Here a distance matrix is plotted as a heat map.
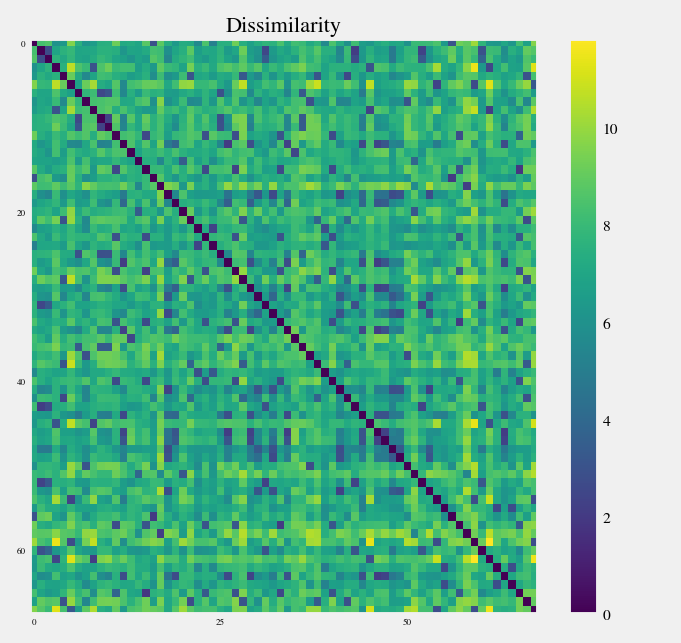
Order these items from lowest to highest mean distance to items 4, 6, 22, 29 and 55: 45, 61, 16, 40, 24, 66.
24, 16, 66, 40, 45, 61
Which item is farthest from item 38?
5
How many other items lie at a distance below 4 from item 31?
5
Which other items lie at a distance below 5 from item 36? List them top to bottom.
6, 9, 10, 25
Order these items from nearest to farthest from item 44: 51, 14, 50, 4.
4, 14, 50, 51
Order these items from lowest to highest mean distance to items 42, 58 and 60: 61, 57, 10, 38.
38, 57, 10, 61
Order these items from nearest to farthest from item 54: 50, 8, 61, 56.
56, 50, 8, 61
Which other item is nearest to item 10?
9
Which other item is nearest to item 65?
15
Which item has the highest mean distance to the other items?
58
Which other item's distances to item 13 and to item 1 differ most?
35
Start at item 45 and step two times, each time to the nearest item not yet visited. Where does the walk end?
61
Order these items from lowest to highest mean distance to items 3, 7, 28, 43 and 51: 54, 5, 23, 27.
23, 27, 54, 5
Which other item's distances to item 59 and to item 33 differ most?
57
